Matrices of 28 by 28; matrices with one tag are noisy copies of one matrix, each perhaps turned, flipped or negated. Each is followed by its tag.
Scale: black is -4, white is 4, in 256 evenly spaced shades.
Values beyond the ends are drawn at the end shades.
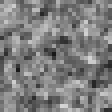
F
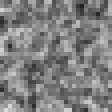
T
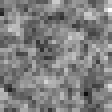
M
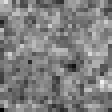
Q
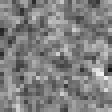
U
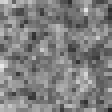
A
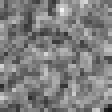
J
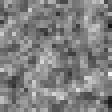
M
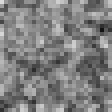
Q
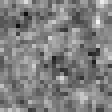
M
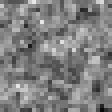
M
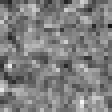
T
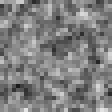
M
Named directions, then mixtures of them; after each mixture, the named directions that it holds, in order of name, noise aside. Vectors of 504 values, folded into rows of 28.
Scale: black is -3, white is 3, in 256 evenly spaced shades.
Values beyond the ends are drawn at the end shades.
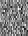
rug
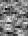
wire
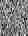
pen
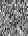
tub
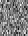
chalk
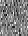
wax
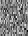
rug, tub, wax.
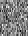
chalk, pen, tub.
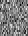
chalk.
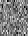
chalk.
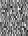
rug.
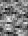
wire.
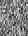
rug, tub, wax.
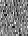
wax.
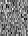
chalk, pen.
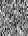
tub.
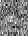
chalk, wax, wire.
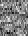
chalk, pen, wire.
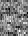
chalk, wire.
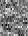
pen, wire.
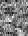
tub, wire.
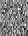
rug.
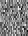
rug.
